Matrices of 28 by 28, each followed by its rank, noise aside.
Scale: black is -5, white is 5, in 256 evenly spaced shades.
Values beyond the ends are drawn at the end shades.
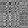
two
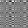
one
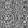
four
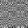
three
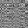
three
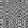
three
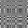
one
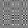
one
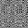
four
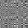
two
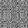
four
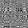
three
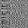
two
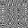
three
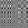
one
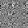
four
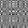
one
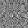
four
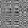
two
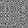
three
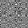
four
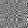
two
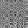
three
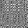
three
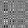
one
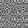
four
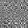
three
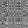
three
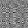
four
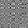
two
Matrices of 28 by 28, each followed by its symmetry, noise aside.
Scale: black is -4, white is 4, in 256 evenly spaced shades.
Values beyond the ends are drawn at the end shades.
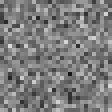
no symmetry.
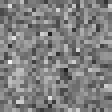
no symmetry.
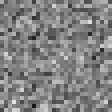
symmetric.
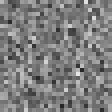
same after a half turn.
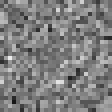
symmetric.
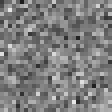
symmetric.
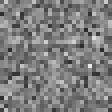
mirrored left to right.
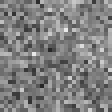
symmetric across the other diagonal.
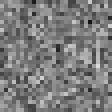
mirrored top to bottom.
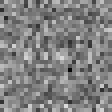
mirrored top to bottom.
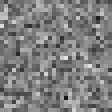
no symmetry.
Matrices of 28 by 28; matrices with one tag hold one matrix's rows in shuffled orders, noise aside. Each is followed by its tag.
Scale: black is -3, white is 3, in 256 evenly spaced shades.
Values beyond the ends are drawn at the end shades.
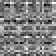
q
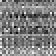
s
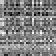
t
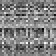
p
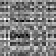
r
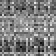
p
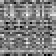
q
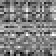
q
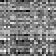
r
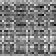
p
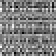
s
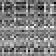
p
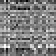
r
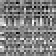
t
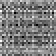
s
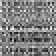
s
